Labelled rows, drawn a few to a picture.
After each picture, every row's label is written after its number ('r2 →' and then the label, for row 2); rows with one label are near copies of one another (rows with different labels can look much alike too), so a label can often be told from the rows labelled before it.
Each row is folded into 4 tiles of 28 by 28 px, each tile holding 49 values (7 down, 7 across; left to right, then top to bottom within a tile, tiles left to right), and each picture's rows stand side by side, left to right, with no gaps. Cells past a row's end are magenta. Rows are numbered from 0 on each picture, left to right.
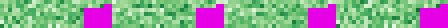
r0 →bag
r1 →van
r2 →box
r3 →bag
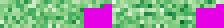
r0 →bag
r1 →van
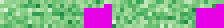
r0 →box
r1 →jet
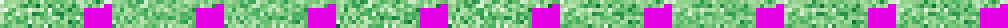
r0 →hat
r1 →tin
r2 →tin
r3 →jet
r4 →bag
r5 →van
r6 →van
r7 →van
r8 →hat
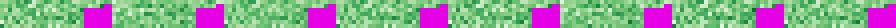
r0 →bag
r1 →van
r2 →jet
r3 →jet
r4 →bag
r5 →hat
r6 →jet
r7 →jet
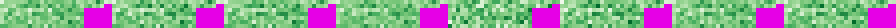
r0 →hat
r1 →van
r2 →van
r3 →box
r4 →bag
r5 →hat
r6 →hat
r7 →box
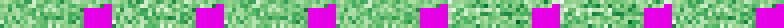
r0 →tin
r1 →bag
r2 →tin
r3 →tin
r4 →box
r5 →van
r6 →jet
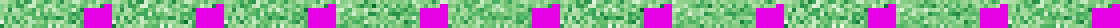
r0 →jet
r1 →jet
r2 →tin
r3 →box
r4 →tin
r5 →tin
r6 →box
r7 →bag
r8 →box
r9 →jet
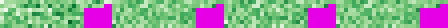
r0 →van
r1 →bag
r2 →bag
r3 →bag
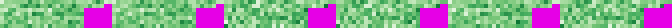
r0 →van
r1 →hat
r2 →bag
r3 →bag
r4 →van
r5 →jet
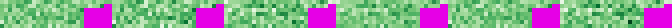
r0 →bag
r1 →jet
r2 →hat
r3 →van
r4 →bag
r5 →box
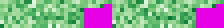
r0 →tin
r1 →tin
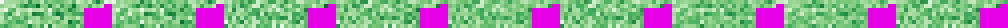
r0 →van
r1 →hat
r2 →bag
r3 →tin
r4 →tin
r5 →bag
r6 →hat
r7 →box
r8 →tin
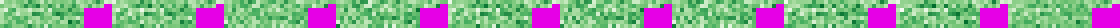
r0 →box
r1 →hat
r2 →bag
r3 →tin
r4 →hat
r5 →tin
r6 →bag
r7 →van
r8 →box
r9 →hat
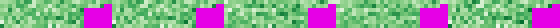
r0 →jet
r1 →jet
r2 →van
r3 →box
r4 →jet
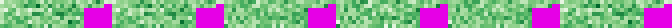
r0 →box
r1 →box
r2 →tin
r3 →jet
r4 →jet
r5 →box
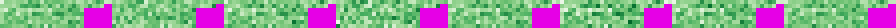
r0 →van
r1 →tin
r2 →box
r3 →jet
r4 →hat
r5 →van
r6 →hat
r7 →hat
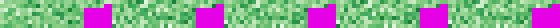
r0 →box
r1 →tin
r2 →tin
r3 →jet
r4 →bag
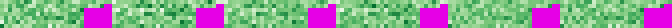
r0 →jet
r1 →box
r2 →hat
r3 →box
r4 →jet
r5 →tin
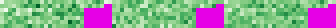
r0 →box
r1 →bag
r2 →box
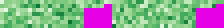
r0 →box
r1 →jet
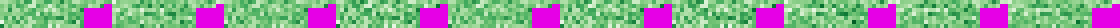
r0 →jet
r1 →hat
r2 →bag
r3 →bag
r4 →bag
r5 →bag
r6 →tin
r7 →box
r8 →hat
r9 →van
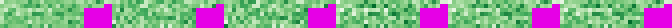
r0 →van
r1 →bag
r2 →jet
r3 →hat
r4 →van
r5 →van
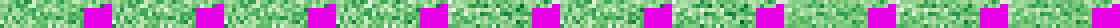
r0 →tin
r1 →bag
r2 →jet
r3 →bag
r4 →van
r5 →tin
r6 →van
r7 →box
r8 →van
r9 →hat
